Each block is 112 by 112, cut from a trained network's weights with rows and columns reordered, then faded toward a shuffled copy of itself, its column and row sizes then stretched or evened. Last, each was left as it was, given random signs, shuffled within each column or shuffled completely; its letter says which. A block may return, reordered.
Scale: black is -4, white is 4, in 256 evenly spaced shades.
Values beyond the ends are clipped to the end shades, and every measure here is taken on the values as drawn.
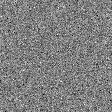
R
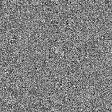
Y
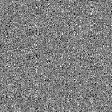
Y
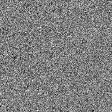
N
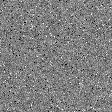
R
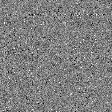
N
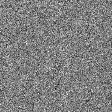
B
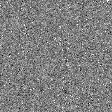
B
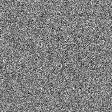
N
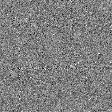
N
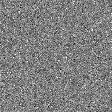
B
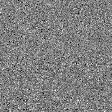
N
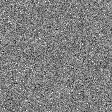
R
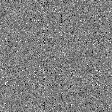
N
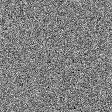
R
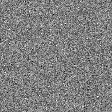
B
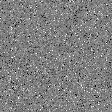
B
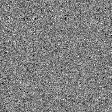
N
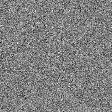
N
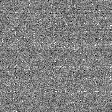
Y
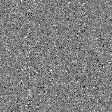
B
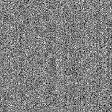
Y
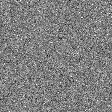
R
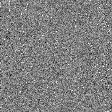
B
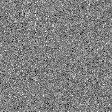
N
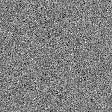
R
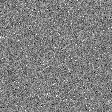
R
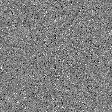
B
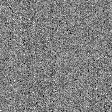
B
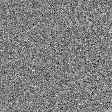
R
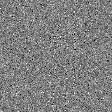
B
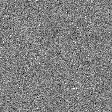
B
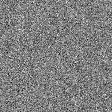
B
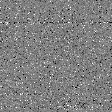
N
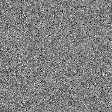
N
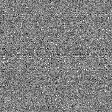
Y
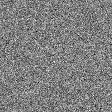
R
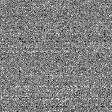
Y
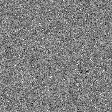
B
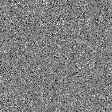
N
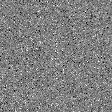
B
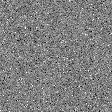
R
